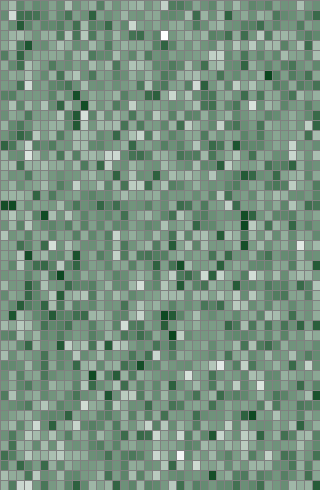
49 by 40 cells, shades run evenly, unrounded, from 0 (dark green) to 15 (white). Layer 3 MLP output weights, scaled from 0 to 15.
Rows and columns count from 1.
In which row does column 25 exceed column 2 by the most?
32
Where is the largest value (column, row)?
21, 4
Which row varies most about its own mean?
44
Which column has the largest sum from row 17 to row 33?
18
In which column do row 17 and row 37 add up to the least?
37
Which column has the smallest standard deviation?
36
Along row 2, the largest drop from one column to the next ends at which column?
3
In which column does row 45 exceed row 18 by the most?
31
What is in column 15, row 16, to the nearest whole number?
12
